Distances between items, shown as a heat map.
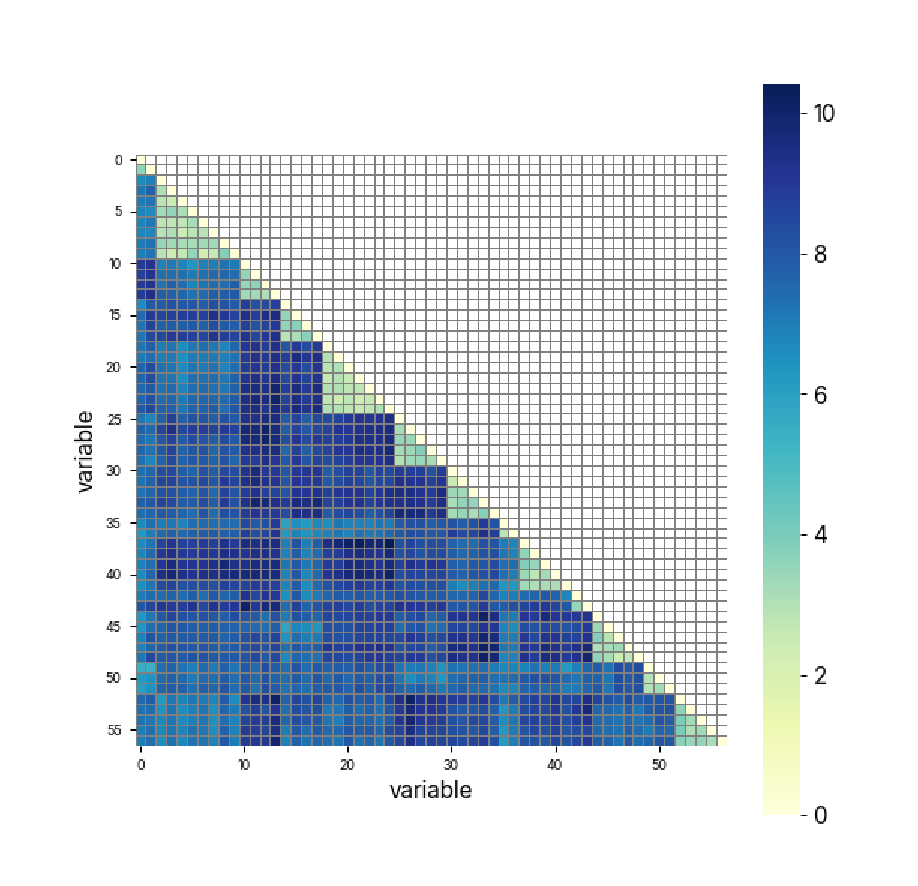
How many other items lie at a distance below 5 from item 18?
6
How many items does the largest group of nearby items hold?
8
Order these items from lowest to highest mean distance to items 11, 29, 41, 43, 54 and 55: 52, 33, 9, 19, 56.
56, 52, 9, 19, 33
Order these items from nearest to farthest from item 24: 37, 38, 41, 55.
55, 41, 38, 37
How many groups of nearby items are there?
13
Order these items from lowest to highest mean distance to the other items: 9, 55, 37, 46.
9, 55, 46, 37
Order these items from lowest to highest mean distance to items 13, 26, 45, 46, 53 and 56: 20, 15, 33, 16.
16, 15, 20, 33
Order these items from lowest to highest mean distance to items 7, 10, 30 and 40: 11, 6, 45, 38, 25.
6, 38, 11, 45, 25
